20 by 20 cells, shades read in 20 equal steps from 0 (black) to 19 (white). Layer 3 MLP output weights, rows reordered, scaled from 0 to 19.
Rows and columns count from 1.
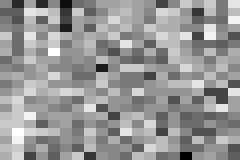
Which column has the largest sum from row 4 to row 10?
5
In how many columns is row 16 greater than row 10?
8
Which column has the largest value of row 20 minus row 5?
2
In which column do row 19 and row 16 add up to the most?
13
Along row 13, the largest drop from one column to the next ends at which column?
19
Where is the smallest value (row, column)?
20, 16
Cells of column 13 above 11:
9
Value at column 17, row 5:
5
